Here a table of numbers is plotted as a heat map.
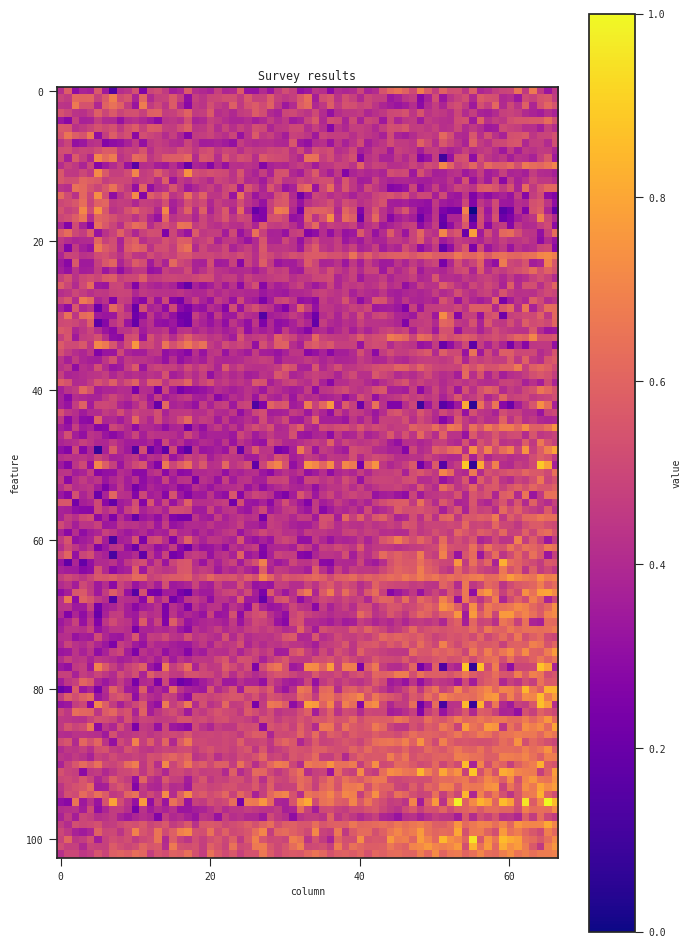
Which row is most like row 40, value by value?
79
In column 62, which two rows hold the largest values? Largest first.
95, 80
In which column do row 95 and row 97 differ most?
53
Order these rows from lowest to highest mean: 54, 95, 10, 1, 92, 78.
54, 10, 1, 78, 92, 95
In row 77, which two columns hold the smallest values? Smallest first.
55, 51
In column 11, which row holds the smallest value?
62
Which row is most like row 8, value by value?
25
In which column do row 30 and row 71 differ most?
59
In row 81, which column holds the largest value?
64
